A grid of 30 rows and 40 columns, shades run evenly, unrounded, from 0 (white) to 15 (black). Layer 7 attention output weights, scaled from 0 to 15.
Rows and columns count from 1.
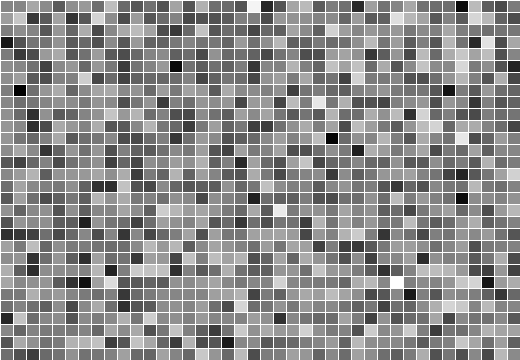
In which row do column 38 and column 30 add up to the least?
4
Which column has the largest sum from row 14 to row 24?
7
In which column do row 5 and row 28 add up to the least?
38
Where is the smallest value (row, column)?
24, 31
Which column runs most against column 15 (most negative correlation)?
33
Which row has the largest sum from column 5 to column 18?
16
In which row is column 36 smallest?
12
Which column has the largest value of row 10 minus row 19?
32
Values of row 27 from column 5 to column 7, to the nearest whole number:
7 10 7
